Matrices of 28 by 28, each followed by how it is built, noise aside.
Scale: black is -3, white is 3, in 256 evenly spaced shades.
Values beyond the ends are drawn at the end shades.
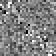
banded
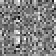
low rank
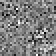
block diagonal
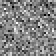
Toeplitz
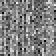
blocks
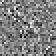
block diagonal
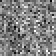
blocks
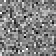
noise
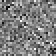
block diagonal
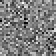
block diagonal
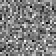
noise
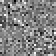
block diagonal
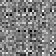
low rank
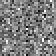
noise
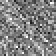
Toeplitz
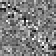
banded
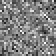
Toeplitz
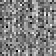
blocks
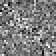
block diagonal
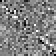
banded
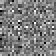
low rank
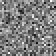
noise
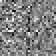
low rank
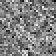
Toeplitz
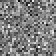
noise
